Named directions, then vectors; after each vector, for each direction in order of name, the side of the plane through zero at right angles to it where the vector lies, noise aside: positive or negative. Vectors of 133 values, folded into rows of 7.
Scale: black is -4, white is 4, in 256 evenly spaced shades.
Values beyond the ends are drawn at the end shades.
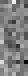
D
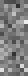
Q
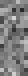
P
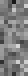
negative, negative, positive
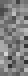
positive, negative, positive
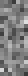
negative, positive, positive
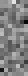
positive, negative, negative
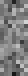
negative, negative, positive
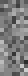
positive, negative, positive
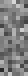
positive, negative, negative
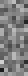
positive, negative, negative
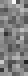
positive, negative, negative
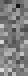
positive, positive, positive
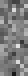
negative, negative, positive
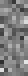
negative, positive, positive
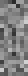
negative, positive, positive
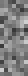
negative, positive, positive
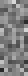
positive, negative, negative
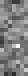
negative, negative, positive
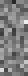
negative, positive, positive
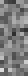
negative, positive, positive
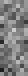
negative, negative, negative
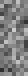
negative, negative, negative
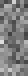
positive, positive, positive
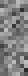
negative, positive, negative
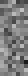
positive, negative, positive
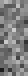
negative, negative, negative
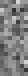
negative, positive, negative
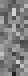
negative, negative, positive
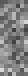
positive, positive, positive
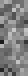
negative, negative, negative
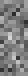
negative, negative, negative
